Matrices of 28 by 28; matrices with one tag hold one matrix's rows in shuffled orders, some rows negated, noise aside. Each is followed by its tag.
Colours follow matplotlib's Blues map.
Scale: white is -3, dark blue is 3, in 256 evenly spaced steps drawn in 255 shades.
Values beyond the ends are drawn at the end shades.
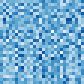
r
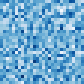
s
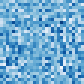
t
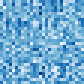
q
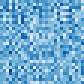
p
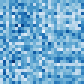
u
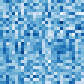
s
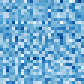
s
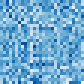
p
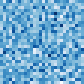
q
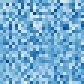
p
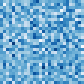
q
